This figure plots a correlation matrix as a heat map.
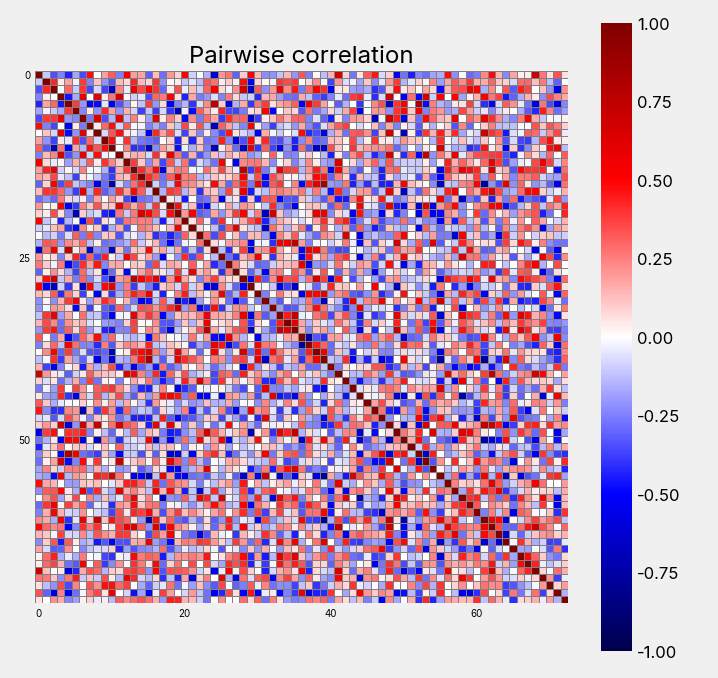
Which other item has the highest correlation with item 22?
42
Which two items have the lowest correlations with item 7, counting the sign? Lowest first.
24, 4
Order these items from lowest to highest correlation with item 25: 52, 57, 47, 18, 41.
47, 57, 18, 52, 41
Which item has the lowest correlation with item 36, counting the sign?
37
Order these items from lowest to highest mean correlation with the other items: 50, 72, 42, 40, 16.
40, 50, 42, 72, 16
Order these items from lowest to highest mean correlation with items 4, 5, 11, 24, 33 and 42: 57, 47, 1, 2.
47, 57, 1, 2
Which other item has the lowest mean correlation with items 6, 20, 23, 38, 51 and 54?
29
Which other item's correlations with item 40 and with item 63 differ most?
57
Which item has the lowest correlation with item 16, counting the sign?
50
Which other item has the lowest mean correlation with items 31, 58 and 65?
19
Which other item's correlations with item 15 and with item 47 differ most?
39
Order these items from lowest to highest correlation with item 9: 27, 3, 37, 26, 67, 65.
27, 67, 26, 65, 3, 37
